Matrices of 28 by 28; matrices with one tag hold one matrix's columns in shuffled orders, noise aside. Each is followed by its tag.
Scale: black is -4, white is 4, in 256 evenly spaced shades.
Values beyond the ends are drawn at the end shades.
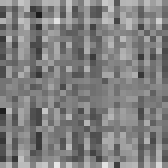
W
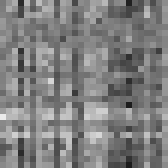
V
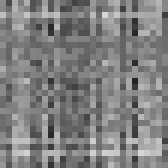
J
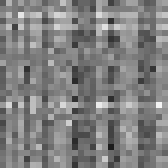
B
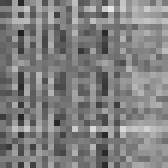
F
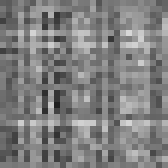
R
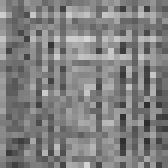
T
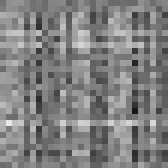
R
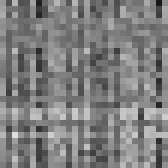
V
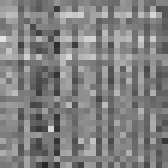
T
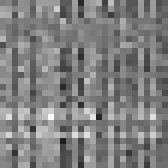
V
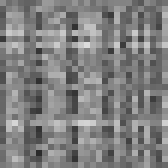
R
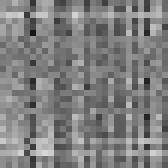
J
